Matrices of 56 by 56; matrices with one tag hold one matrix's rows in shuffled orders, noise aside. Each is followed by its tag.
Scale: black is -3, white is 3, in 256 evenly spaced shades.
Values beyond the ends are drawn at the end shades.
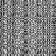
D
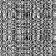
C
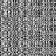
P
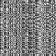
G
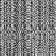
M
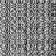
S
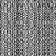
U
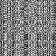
D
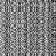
S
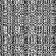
D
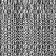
U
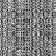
C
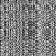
G
